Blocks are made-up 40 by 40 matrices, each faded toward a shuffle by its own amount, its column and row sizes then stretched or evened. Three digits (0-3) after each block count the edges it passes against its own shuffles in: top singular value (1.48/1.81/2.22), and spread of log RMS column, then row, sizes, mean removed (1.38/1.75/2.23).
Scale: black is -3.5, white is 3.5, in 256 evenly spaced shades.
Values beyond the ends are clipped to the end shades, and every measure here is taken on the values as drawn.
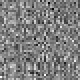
2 1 0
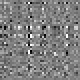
3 3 3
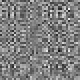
3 3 2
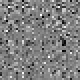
2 2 1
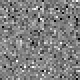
1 0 0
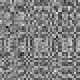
3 2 0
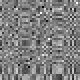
3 2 1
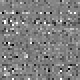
0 1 3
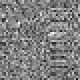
2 0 1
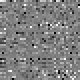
1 1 3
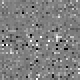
0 2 2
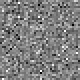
0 1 0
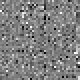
1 2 0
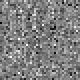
1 1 0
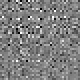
3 2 3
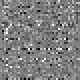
1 1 3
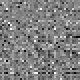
2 0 2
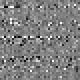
2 0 3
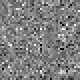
1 1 1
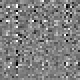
2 2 2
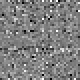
0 1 2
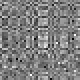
3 1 1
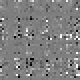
0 3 3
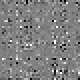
0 3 3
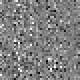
0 3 0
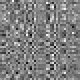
3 3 1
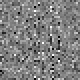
0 3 0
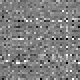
2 1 3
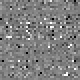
0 1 3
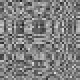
3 1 2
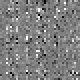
0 3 2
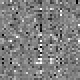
2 2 1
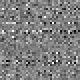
2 1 3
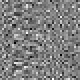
2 1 0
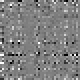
2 3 3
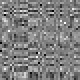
3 2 1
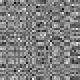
3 1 0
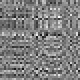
3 3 3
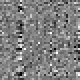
2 3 1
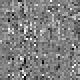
1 3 0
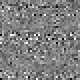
0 0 3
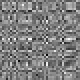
3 2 3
